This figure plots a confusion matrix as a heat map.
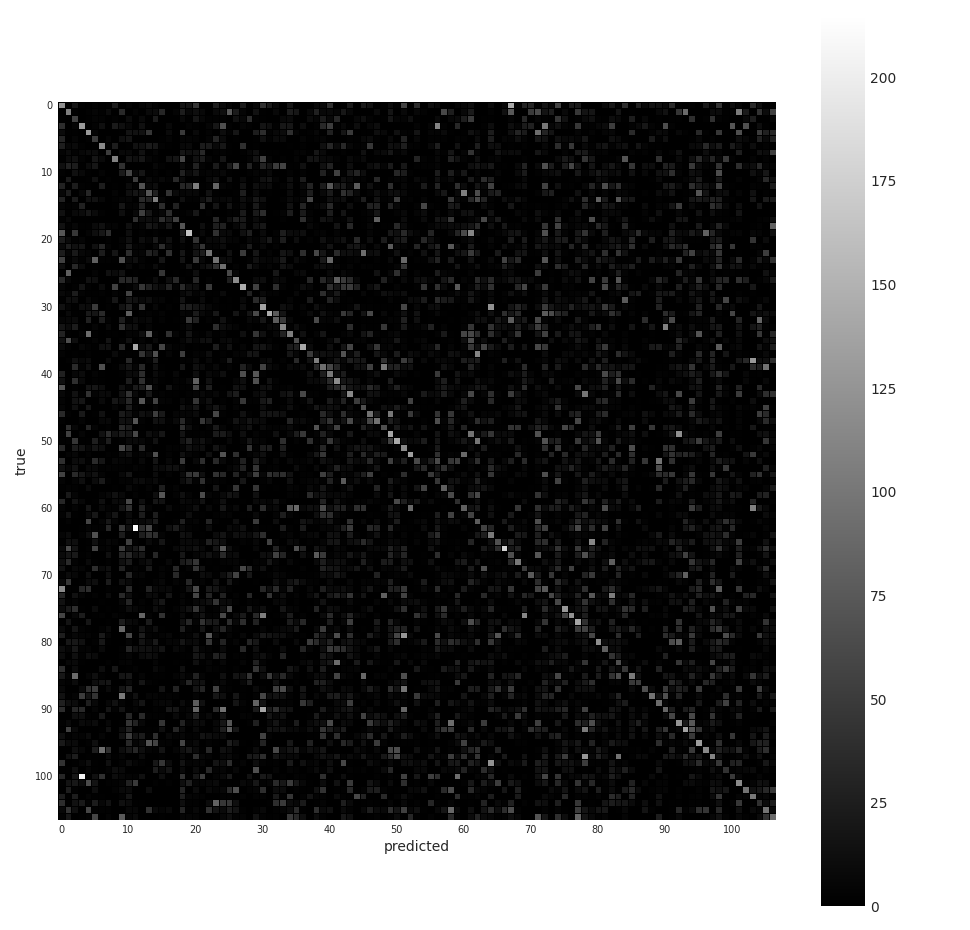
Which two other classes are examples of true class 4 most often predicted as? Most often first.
71, 101
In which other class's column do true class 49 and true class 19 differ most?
92
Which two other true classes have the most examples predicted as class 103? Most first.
38, 60
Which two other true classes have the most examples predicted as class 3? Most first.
100, 88
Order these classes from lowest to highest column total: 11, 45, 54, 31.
54, 31, 45, 11
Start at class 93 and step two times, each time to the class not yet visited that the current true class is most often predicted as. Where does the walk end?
9
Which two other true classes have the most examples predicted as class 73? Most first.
31, 70
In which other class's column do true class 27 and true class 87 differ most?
51
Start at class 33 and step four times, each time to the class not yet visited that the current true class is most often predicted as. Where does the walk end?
5
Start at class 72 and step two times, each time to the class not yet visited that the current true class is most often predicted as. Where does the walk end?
67
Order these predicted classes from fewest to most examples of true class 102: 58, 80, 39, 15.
15, 80, 39, 58
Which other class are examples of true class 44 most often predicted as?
12
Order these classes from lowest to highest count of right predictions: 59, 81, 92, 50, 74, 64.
59, 74, 81, 64, 92, 50
